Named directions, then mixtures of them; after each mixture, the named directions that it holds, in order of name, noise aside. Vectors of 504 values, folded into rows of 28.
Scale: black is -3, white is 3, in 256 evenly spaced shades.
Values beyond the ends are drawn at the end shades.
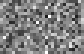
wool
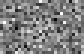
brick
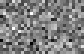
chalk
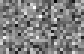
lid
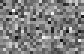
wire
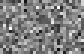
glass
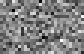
brick, chalk, wire.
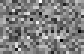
brick, wire, wool.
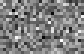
wire.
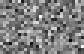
brick, chalk, lid.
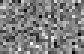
chalk, lid, wool.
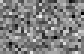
lid, wire.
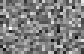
chalk, glass.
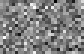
glass, lid, wool.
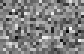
wire.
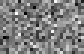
lid, wire.
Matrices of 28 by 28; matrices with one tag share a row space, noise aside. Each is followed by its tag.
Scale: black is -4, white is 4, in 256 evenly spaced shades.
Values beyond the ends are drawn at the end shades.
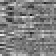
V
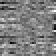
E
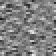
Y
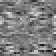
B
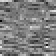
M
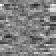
M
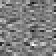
Y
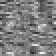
B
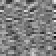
Y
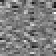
Y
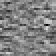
M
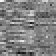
V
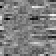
M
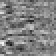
V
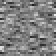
B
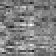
V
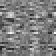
B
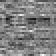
V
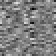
Y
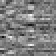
V
